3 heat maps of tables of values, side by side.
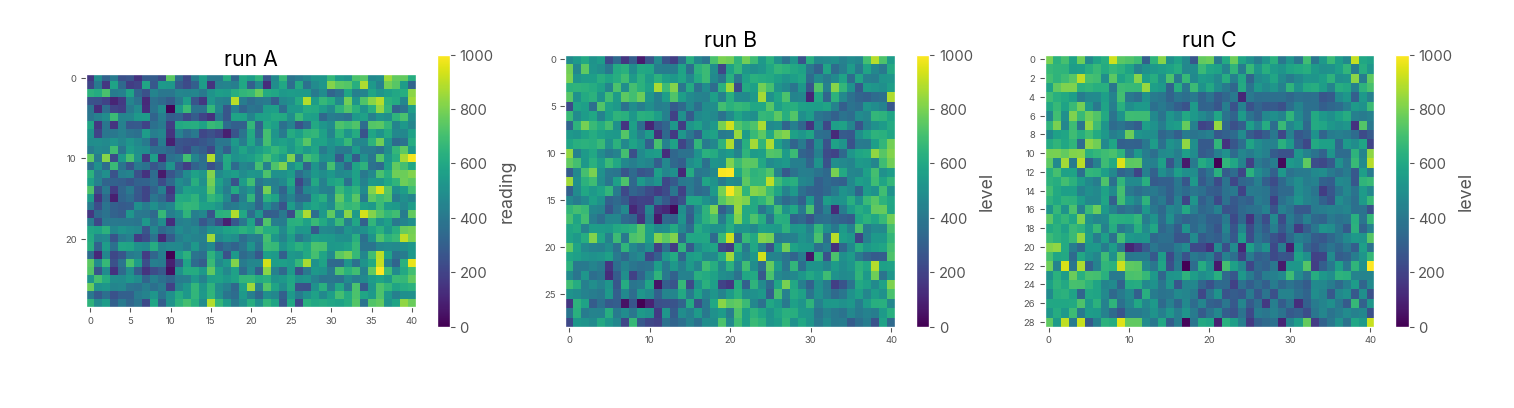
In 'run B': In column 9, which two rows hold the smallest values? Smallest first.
26, 0
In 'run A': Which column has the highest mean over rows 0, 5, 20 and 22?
39
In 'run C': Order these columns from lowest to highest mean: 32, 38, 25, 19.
25, 19, 32, 38
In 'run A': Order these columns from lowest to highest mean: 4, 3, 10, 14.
10, 3, 4, 14
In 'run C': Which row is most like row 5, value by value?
19
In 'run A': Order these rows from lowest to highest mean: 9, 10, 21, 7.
7, 9, 21, 10
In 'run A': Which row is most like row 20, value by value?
12
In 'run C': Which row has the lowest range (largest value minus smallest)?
1
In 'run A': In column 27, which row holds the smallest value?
26
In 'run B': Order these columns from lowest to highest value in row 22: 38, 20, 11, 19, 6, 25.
6, 19, 11, 20, 25, 38
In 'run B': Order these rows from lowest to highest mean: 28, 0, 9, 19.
28, 0, 9, 19
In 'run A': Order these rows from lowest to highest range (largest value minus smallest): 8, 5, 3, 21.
21, 5, 8, 3
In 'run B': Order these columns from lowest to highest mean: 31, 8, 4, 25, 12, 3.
12, 8, 31, 4, 3, 25
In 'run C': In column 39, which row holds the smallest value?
8
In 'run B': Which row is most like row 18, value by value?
2
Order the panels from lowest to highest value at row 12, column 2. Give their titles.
run A, run C, run B
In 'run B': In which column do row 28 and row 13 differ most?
0
